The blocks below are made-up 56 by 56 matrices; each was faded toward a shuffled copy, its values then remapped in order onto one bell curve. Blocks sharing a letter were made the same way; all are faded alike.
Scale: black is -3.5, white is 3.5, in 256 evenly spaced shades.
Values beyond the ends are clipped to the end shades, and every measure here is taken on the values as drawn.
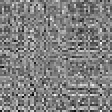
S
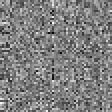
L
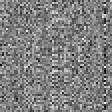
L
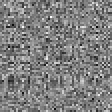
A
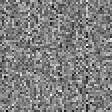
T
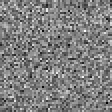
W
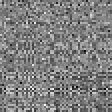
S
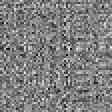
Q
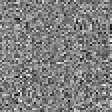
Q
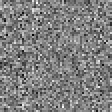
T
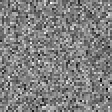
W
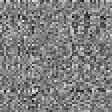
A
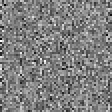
T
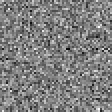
W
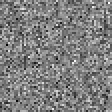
T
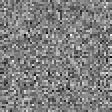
Q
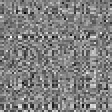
S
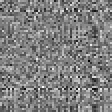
A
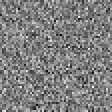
Q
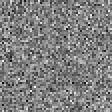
W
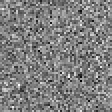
W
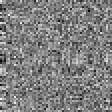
L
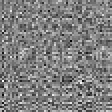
S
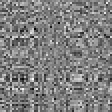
S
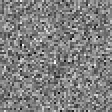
T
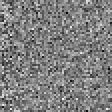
T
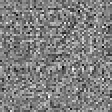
Q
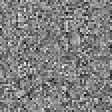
T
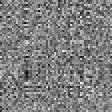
A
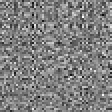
A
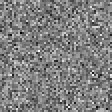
W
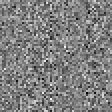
T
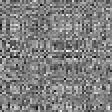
S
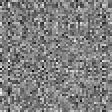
L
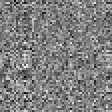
L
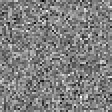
W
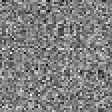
Q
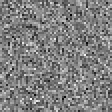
W
